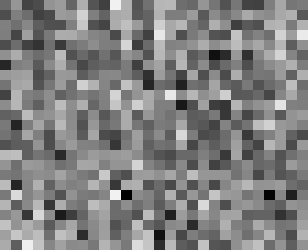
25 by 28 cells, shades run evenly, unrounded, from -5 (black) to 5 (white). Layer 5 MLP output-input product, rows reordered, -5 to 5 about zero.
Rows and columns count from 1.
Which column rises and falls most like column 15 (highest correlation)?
26
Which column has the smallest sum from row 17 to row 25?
15
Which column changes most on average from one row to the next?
6
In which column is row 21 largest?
19
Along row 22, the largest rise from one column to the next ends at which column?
4
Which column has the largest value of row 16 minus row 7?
1
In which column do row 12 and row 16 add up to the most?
12
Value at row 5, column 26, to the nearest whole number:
2
